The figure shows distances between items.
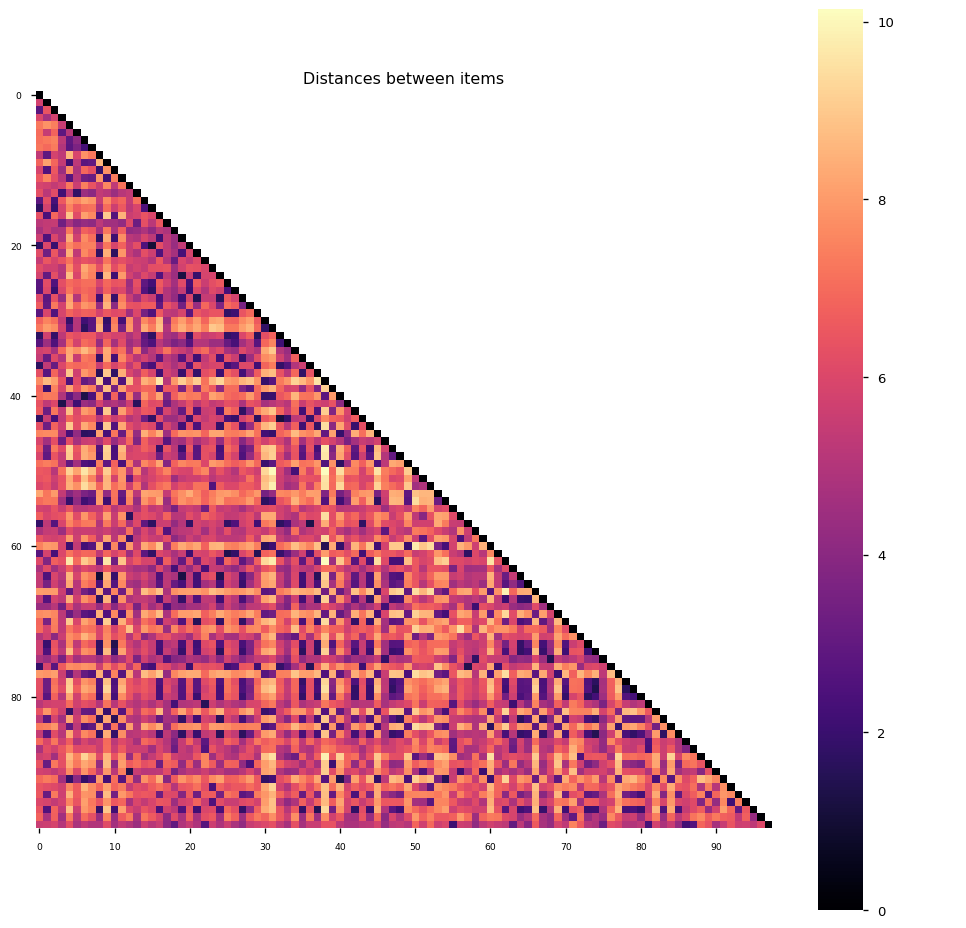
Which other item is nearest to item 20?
15
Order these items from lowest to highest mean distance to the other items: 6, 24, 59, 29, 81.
24, 81, 29, 59, 6
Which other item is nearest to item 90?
12
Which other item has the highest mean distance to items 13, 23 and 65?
38
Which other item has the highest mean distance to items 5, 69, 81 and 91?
50
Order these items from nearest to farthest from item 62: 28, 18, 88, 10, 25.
10, 28, 18, 88, 25
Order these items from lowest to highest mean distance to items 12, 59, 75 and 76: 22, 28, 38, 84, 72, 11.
72, 22, 28, 11, 84, 38
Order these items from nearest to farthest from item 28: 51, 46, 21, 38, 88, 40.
21, 46, 88, 51, 40, 38
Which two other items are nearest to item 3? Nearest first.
41, 13
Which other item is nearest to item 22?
81
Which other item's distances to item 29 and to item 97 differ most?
86
